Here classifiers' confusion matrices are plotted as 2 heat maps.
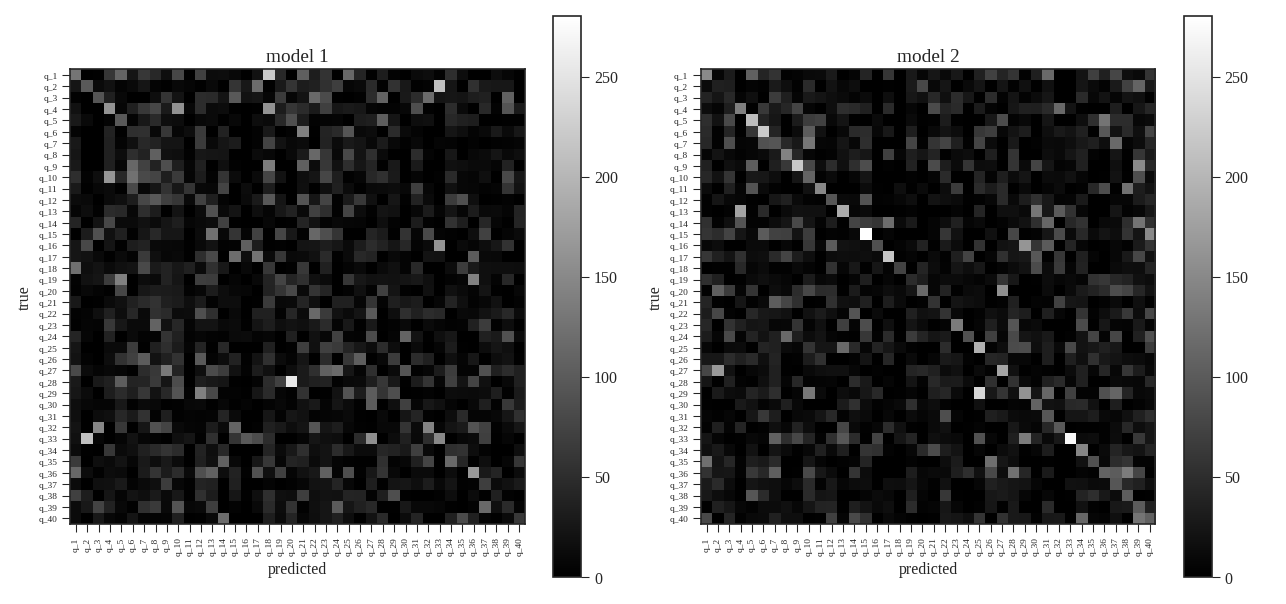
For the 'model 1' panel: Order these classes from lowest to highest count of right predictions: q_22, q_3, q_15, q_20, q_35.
q_35, q_15, q_20, q_3, q_22
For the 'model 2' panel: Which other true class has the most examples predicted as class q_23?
q_11
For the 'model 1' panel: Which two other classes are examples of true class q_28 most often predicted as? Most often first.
q_20, q_5
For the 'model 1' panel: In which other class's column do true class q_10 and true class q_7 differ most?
q_4
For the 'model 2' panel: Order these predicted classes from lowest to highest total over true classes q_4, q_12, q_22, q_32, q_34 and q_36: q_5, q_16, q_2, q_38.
q_16, q_5, q_2, q_38
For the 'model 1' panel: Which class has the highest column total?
q_18
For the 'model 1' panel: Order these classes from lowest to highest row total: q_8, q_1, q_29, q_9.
q_8, q_9, q_29, q_1
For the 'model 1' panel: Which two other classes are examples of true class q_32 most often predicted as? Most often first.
q_3, q_15
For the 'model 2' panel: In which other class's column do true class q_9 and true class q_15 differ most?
q_39
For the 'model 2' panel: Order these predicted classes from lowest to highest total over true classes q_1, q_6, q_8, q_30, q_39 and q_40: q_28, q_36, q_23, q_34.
q_23, q_36, q_28, q_34
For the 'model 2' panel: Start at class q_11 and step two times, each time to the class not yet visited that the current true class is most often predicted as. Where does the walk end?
q_5
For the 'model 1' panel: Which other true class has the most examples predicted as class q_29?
q_38
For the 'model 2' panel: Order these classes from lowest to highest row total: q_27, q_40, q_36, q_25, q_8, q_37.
q_37, q_8, q_27, q_40, q_25, q_36
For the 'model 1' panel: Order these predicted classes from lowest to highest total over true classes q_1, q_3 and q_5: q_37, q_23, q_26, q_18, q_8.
q_37, q_26, q_8, q_23, q_18
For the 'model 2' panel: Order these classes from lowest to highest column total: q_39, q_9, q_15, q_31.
q_9, q_31, q_15, q_39
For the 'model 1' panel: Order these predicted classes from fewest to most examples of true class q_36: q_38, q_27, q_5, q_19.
q_5, q_27, q_38, q_19
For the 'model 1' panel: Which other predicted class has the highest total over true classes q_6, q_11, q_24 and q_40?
q_14
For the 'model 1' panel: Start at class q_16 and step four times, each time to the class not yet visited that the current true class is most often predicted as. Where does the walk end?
q_15
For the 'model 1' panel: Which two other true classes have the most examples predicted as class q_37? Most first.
q_39, q_27
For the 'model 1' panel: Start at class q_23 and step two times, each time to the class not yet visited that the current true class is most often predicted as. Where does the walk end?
q_22
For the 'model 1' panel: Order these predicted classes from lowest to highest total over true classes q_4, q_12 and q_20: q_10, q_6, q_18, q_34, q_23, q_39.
q_6, q_39, q_34, q_23, q_10, q_18
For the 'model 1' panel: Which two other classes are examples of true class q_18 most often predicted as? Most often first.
q_1, q_7
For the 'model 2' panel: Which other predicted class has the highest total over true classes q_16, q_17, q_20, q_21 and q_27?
q_2
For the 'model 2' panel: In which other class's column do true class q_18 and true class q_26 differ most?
q_30
